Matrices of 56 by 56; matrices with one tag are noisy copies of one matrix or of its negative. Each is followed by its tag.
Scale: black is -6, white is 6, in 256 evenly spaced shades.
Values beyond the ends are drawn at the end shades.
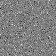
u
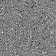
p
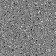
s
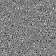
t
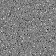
t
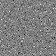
t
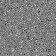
s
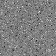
s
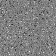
u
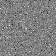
u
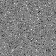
s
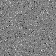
u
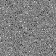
u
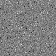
u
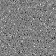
t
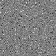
p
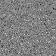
t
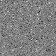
s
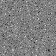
s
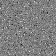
u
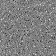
t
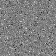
u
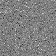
p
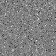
s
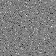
p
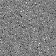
p
